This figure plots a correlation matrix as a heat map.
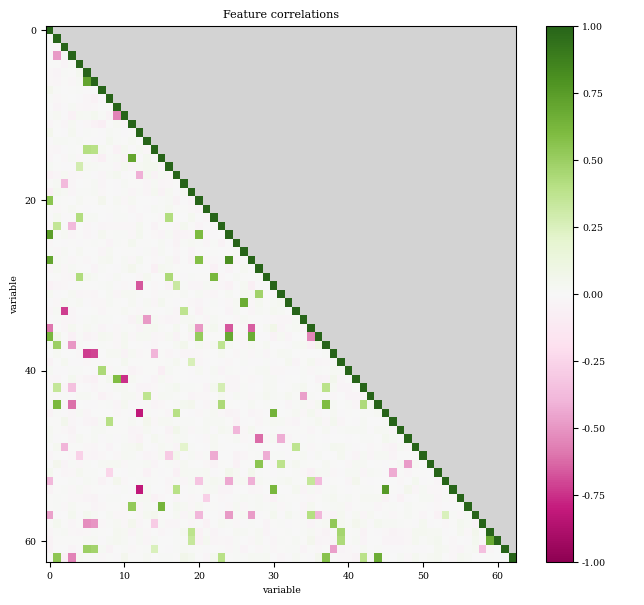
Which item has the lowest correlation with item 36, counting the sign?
35
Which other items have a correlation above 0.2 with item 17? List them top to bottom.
30, 45, 54
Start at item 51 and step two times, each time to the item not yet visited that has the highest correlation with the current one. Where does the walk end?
31
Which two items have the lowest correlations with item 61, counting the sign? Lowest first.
38, 58
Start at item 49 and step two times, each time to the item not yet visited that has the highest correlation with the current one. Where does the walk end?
18
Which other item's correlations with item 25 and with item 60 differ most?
59
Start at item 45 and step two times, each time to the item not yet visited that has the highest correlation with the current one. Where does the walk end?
30
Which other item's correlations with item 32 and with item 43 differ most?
26
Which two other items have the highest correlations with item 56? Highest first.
15, 11
